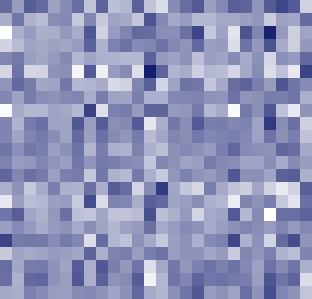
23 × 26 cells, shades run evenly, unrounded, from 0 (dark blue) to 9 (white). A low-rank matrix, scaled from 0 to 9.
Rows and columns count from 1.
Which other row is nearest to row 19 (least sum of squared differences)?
14
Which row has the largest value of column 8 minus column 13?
17
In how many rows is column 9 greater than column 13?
12
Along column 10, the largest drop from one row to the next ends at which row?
15
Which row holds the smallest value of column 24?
1
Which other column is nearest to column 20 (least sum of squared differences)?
25
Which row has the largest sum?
6
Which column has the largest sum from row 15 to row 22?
23
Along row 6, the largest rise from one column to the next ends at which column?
9
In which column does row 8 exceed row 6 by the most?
13
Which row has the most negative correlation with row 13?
18
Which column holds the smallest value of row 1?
24
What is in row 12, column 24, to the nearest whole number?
3
